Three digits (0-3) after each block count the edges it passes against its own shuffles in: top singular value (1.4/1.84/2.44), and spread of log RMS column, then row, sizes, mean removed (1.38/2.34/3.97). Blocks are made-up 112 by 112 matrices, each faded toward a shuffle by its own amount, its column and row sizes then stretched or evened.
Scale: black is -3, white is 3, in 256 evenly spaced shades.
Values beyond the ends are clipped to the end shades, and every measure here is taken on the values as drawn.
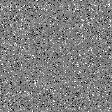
1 1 1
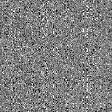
2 2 1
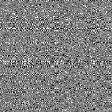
3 1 2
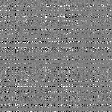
2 2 3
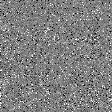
1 1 1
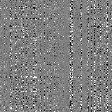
2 3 2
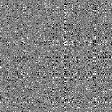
3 2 2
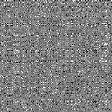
3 1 2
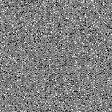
2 0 1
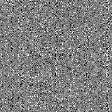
2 2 1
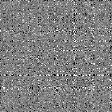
2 2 2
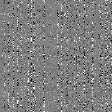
1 3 1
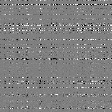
2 2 3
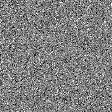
1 1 0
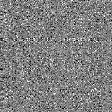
2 1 1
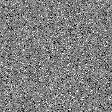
0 1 0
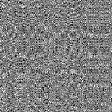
3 1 0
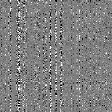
3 3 1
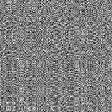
3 0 0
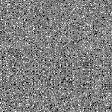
2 1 1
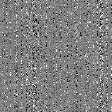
0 3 1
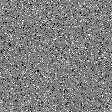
1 0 0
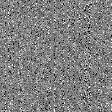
0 2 0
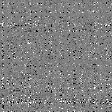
0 2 2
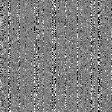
2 3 0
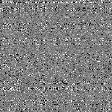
2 1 2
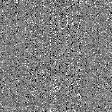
0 2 1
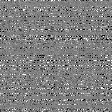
1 1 3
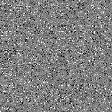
2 0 1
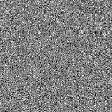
2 1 0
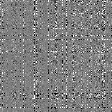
1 3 2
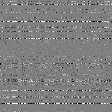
3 0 3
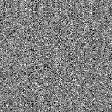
2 1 0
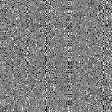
3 2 0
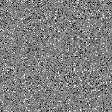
2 1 1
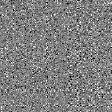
2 2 1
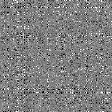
2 2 2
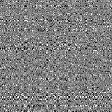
3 1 2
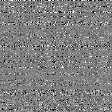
1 1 3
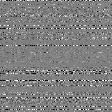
3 0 3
